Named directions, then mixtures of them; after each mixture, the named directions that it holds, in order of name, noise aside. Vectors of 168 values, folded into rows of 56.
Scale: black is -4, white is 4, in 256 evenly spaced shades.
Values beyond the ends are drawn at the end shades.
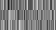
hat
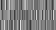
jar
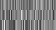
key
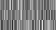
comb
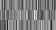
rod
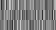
comb, jar.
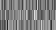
rod.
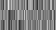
hat.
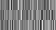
comb, hat.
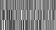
key.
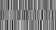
comb, hat, jar.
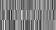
key.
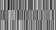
hat.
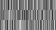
comb, hat, jar.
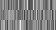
hat, jar.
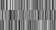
hat, jar.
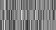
key.
